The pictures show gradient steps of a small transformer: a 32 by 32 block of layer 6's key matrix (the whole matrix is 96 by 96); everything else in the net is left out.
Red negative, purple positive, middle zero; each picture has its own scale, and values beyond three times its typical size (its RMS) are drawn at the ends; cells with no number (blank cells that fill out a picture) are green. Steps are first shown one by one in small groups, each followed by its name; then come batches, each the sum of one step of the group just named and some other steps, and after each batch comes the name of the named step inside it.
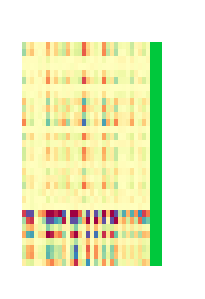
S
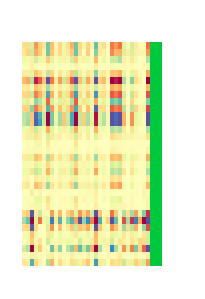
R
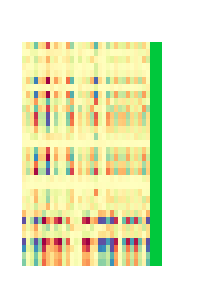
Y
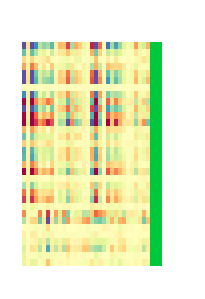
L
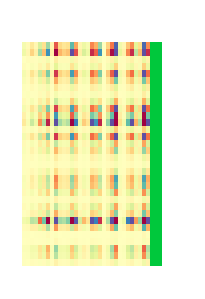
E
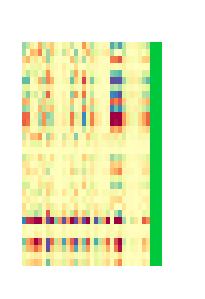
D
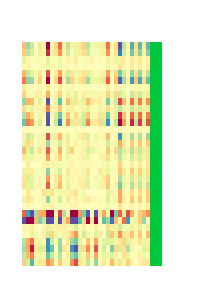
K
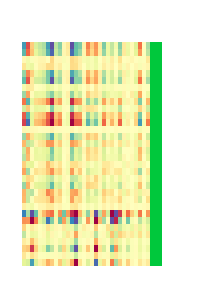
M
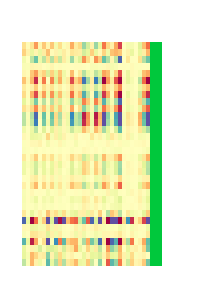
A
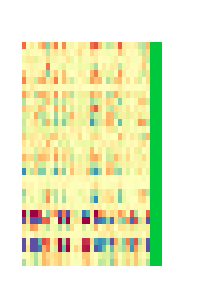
Y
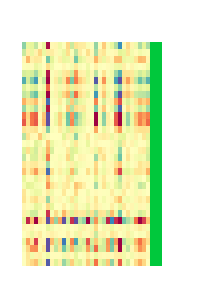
D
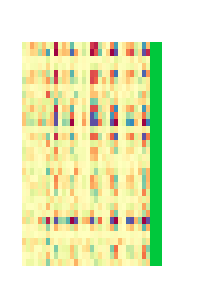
E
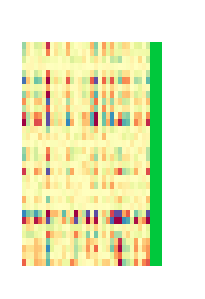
S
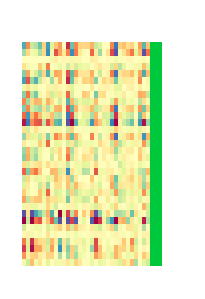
E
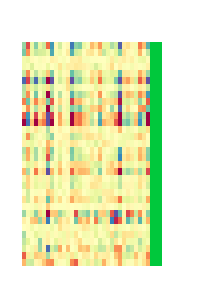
M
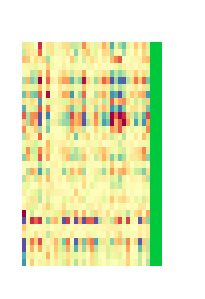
D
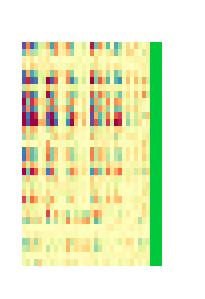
L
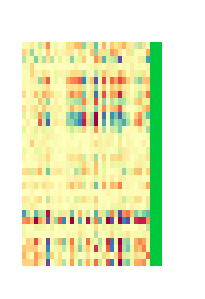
A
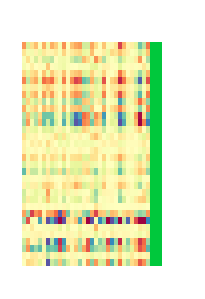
A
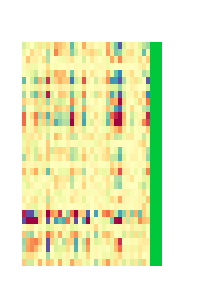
D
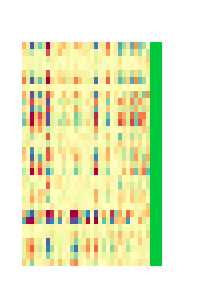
K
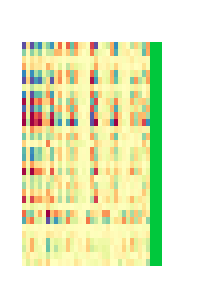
L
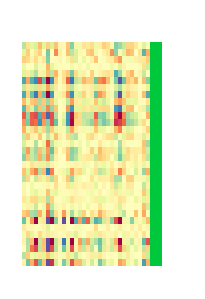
D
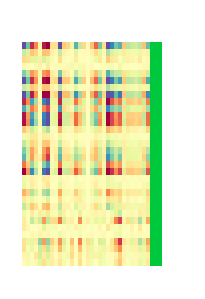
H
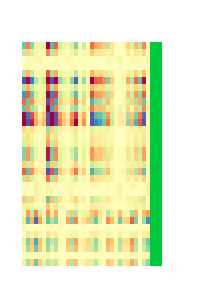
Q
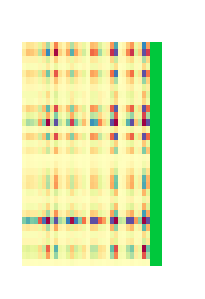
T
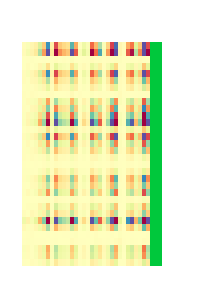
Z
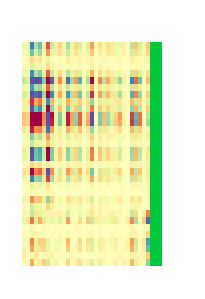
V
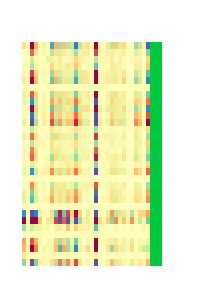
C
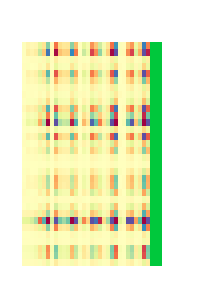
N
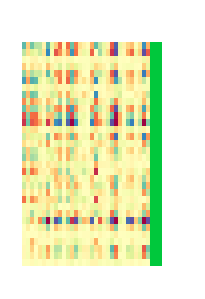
N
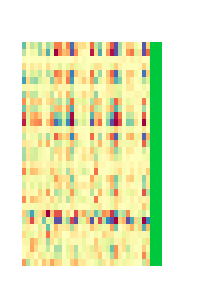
Z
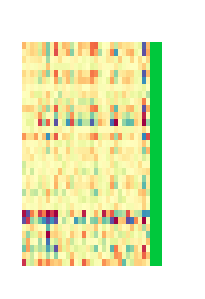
T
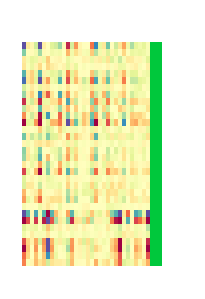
H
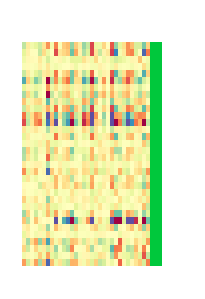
N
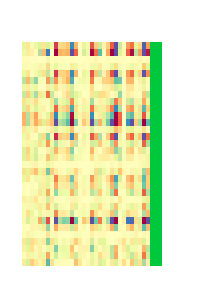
Z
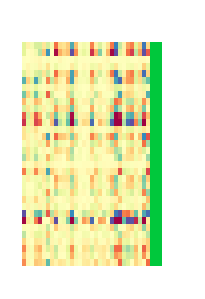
Z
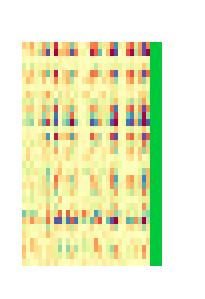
Z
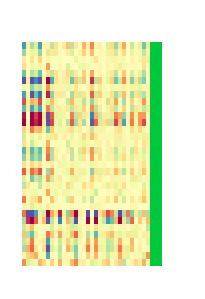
V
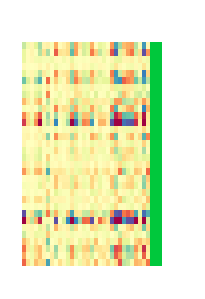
N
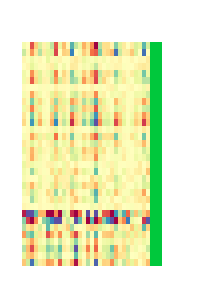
C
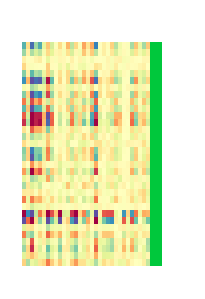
V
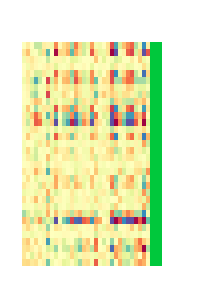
T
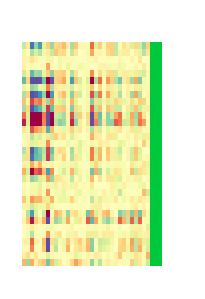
V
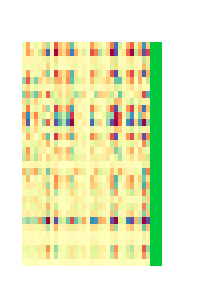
T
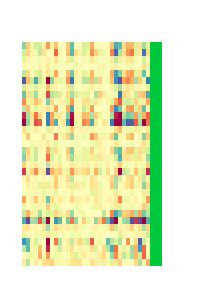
T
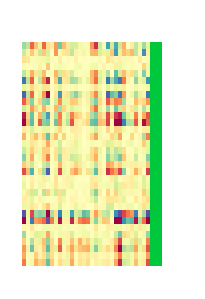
H
